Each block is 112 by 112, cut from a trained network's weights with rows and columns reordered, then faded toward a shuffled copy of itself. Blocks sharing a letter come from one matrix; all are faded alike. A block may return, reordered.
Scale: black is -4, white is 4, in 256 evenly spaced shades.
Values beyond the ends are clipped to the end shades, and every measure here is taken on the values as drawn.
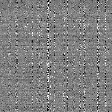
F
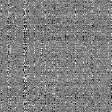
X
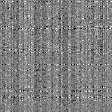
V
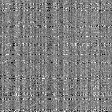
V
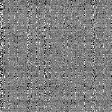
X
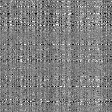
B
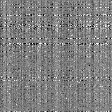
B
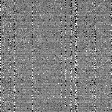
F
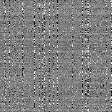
F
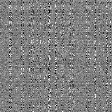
X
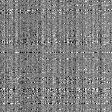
V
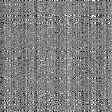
V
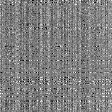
V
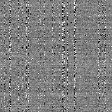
F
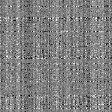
V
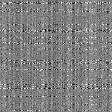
B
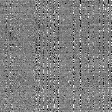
F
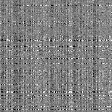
B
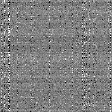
F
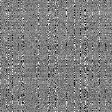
F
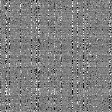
F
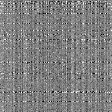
B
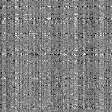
V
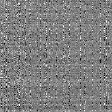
X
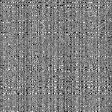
V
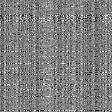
B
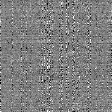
X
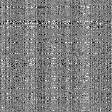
V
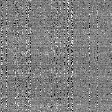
F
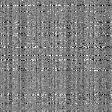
B
